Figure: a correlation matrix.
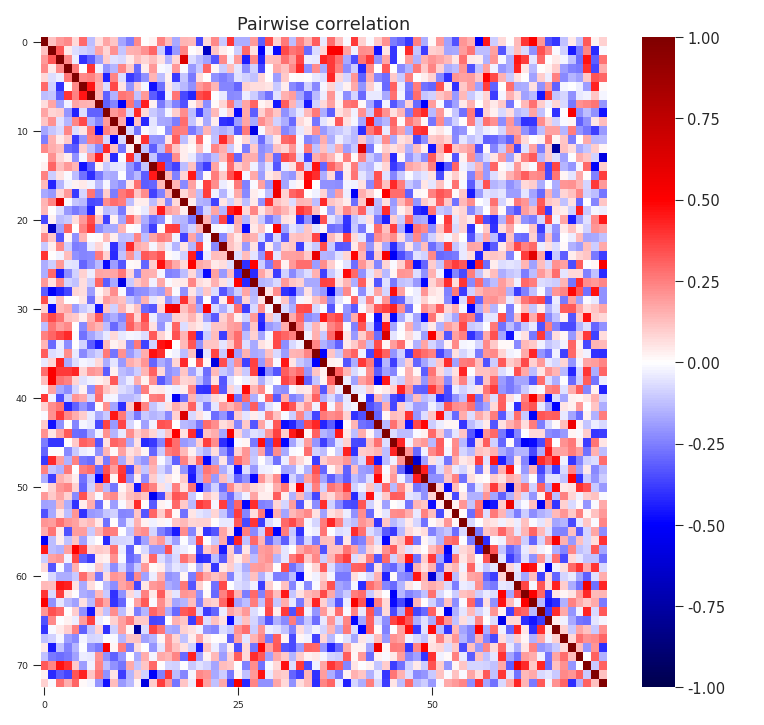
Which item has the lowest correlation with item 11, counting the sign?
9
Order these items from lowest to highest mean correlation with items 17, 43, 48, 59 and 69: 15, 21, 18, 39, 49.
18, 39, 15, 49, 21
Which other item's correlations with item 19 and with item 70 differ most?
61
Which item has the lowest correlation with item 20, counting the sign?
35
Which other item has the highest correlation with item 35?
24
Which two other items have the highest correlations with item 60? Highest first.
52, 48
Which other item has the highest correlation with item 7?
13
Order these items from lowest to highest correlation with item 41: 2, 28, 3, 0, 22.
3, 28, 22, 0, 2
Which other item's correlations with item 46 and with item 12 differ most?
66
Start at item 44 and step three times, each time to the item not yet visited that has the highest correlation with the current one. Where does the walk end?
1
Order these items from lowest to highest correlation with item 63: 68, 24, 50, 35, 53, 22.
53, 50, 22, 68, 35, 24
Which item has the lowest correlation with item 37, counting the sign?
28
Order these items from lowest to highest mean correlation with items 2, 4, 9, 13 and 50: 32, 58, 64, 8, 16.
16, 8, 32, 64, 58
